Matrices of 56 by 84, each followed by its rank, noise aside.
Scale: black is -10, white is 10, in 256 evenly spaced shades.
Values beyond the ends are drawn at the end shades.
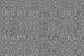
four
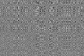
four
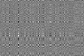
one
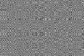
four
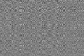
four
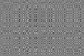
two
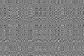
three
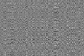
four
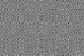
three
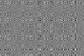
two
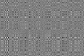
two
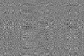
four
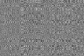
four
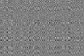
three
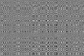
two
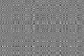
two
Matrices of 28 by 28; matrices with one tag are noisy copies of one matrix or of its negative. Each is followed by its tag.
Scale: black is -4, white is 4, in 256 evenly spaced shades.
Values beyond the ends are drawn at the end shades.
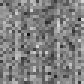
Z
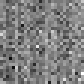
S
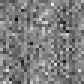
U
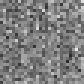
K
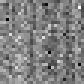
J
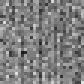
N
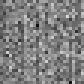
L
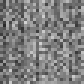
L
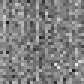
L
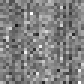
U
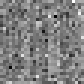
K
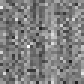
S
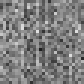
L
